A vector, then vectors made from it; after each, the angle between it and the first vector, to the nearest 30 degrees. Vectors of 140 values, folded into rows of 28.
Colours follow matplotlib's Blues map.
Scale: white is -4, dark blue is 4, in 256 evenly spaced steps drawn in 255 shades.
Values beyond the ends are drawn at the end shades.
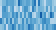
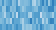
120 degrees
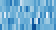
90 degrees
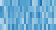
90 degrees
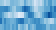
90 degrees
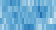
60 degrees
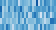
150 degrees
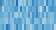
120 degrees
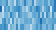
120 degrees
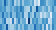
120 degrees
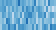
60 degrees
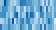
90 degrees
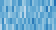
90 degrees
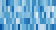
60 degrees
